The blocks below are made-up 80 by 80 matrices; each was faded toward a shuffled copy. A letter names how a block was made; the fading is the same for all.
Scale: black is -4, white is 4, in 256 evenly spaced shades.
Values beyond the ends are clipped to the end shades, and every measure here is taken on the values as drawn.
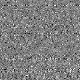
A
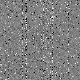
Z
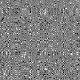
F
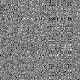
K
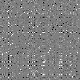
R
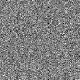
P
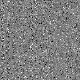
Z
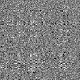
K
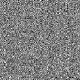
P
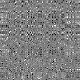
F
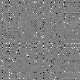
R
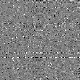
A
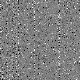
Z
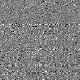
A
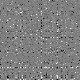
R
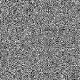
P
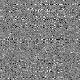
A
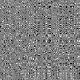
F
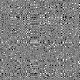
F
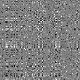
F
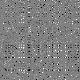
R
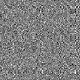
K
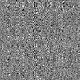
K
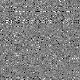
A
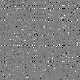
R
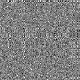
K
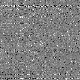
A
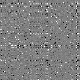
R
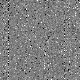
Z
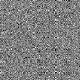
K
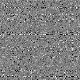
A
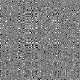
F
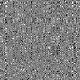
F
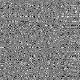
A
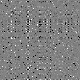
R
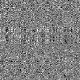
K
